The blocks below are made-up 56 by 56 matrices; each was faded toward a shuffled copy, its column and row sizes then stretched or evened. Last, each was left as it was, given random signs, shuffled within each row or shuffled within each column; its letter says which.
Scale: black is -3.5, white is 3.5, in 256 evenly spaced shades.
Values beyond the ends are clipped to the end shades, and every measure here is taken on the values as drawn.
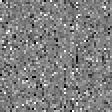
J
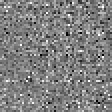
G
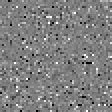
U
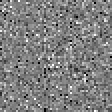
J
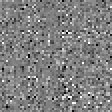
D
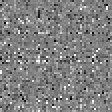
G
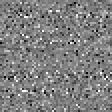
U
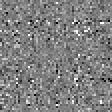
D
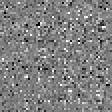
G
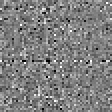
G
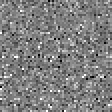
U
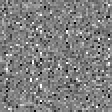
J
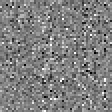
J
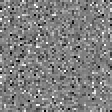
J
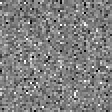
J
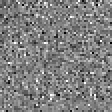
U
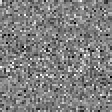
U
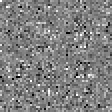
G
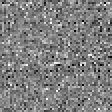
G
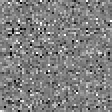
D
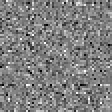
D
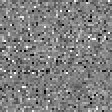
U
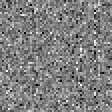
J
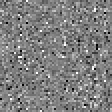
J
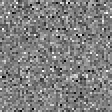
U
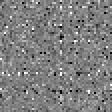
G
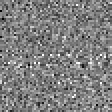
U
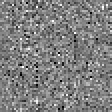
J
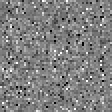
J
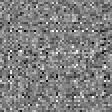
D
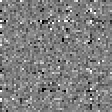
G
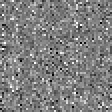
J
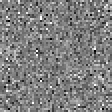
J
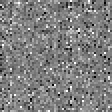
J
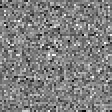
U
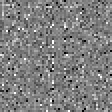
J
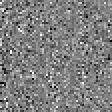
J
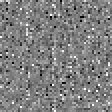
J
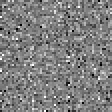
J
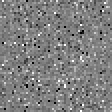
J
